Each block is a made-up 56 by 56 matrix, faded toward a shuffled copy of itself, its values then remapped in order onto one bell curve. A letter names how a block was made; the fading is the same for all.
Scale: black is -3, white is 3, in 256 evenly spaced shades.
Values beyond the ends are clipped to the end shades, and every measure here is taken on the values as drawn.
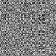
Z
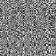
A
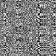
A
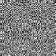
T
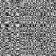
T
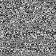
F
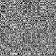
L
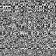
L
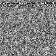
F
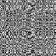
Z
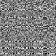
L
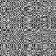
T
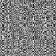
A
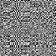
T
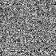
F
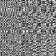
T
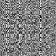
A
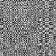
Z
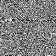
F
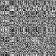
T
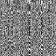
A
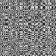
T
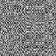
Z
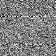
F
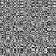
Z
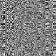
A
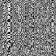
A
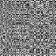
Z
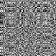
Z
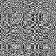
T
